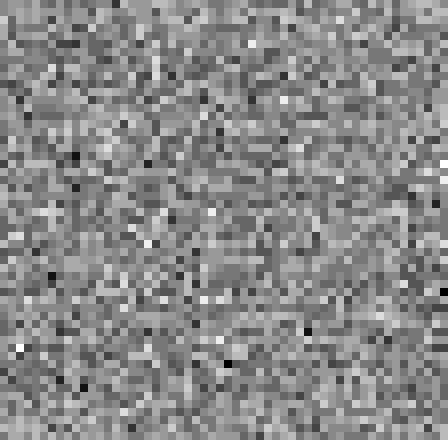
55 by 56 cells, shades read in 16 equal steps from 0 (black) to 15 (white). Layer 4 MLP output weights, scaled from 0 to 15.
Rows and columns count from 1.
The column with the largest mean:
47
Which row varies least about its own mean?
55
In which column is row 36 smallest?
25
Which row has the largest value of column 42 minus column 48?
11
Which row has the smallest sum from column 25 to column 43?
46
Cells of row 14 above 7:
35
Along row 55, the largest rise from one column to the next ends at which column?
34
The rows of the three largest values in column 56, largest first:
21, 23, 31
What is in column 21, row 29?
10
